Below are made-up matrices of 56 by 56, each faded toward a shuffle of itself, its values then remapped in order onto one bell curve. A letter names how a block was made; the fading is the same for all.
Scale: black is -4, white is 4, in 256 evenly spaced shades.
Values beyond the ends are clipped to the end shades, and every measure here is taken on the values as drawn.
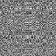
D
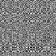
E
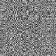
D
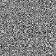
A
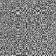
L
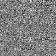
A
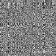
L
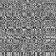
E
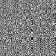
L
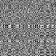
E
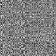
L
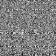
A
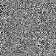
A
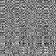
E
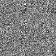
A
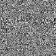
A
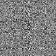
A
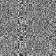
L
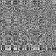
E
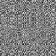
D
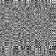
E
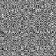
D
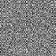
D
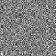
D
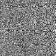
A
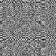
E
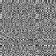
E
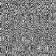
L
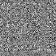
A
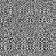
E
